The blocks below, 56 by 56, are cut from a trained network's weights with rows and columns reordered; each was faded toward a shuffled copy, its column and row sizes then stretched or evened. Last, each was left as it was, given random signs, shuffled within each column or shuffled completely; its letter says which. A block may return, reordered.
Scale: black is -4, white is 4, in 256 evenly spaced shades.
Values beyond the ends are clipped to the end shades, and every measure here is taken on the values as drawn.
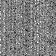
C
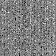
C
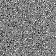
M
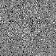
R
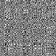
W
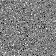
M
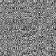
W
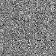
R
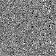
C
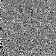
R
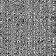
W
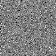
C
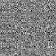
W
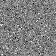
M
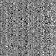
W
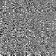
W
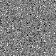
C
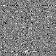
R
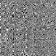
W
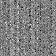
C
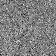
M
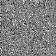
C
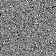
M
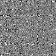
R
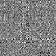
W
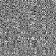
W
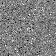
M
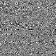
R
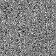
C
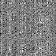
W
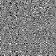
W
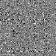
R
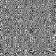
W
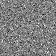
M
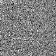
C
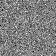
M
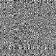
W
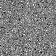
M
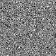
R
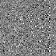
W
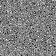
M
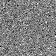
M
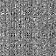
W
